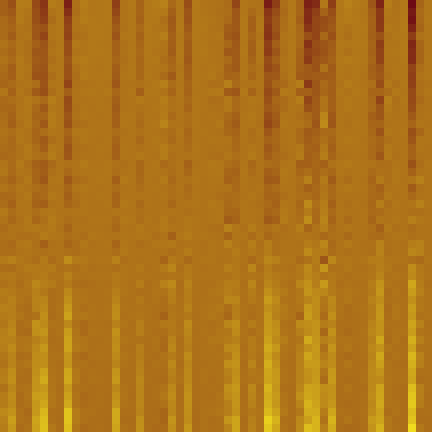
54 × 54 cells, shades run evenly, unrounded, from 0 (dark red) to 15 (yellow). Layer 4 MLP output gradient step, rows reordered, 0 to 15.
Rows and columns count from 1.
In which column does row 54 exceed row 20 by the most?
52
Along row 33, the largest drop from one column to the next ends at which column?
41
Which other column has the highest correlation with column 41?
32
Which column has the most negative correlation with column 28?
49
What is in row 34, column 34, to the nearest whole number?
8
